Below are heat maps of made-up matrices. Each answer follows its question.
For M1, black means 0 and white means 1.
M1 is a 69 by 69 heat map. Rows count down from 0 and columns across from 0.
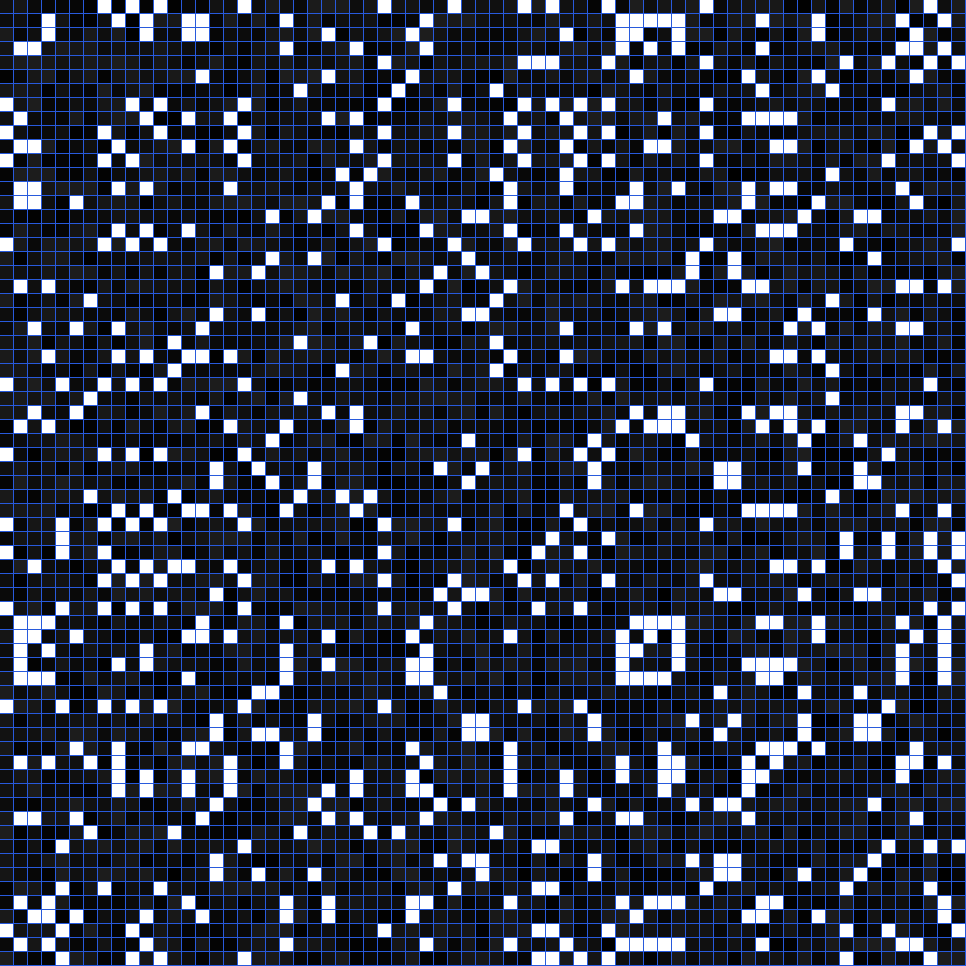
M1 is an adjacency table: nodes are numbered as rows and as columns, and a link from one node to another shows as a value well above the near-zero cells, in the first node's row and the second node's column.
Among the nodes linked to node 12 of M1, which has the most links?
node 40
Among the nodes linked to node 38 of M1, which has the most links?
node 43
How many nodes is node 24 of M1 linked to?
4
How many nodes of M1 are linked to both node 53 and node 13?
4
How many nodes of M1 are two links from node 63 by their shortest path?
8
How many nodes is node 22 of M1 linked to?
8
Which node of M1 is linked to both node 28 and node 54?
node 6
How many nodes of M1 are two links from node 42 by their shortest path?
4
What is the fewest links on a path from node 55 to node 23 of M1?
2
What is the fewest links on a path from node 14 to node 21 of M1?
4
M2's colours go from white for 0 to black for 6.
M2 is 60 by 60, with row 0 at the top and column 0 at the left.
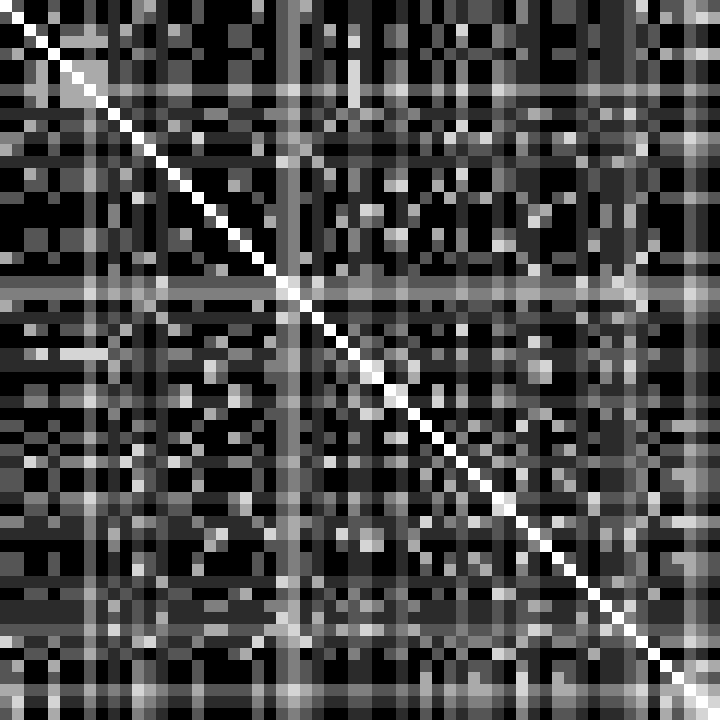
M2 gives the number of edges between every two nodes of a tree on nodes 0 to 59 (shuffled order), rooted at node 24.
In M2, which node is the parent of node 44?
52
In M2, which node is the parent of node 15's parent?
7
